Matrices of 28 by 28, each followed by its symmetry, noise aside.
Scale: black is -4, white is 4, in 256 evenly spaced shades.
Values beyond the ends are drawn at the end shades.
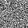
antisymmetric.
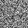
antisymmetric.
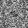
same after a half turn.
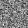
antisymmetric.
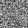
antisymmetric.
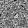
symmetric.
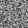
antisymmetric.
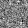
antisymmetric.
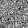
symmetric.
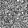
no symmetry.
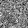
symmetric across the other diagonal.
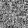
symmetric across the other diagonal.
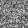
mirrored left to right.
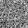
symmetric across the other diagonal.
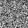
antisymmetric.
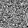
no symmetry.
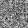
symmetric across the other diagonal.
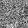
antisymmetric.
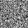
antisymmetric.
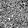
symmetric across the other diagonal.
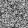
symmetric across the other diagonal.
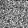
no symmetry.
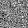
antisymmetric.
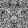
mirrored left to right.
